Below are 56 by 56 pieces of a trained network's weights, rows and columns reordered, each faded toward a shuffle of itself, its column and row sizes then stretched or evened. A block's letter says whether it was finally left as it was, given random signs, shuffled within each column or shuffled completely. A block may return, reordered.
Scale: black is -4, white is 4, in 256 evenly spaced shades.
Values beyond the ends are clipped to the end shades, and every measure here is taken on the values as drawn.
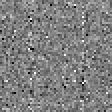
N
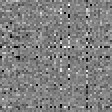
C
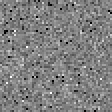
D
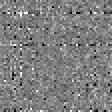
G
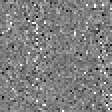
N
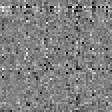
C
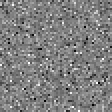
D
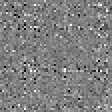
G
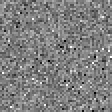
D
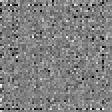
C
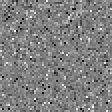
D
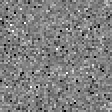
D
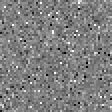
D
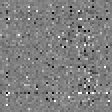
G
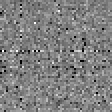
C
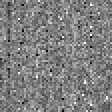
N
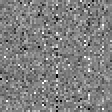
N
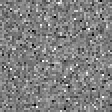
D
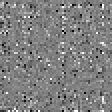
G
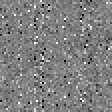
N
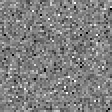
D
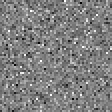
D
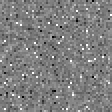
D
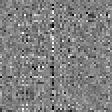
C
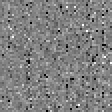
N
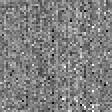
N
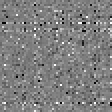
C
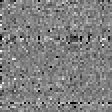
C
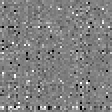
C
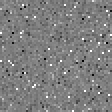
D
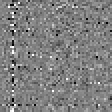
C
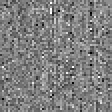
N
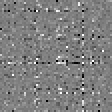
C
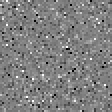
D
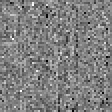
N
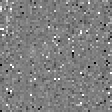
N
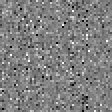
N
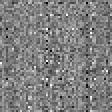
C
